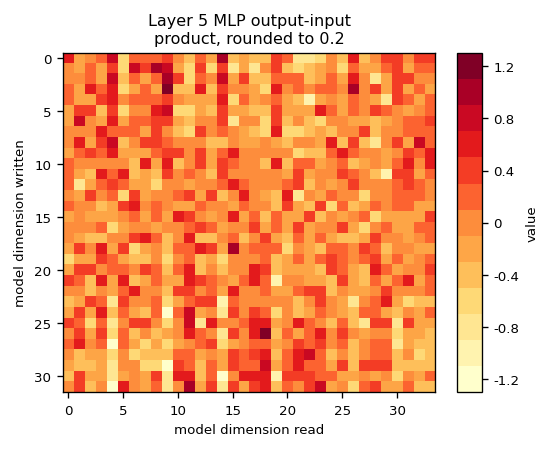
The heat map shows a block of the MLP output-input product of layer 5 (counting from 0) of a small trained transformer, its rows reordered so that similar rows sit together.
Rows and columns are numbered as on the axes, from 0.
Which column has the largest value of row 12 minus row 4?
15
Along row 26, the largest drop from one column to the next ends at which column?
19
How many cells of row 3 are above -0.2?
22
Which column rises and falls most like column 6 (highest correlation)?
8
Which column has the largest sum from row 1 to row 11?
9
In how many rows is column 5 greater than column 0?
15
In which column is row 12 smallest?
1
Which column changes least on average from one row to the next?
30
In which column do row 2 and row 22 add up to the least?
28
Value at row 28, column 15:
0.4
